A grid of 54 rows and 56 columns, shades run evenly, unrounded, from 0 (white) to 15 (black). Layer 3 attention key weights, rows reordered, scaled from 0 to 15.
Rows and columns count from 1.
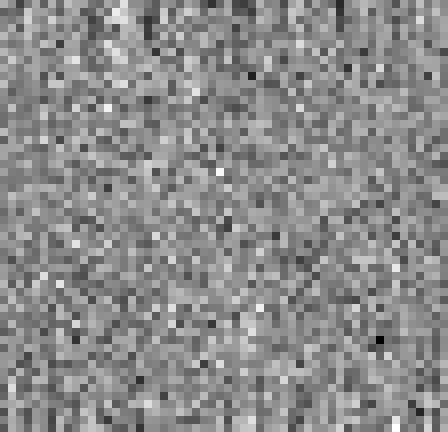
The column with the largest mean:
7
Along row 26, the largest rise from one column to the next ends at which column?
46
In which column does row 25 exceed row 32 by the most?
33
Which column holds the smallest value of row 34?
50
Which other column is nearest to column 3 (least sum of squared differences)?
30
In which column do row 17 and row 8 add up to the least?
24
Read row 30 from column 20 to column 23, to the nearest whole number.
2 8 4 8
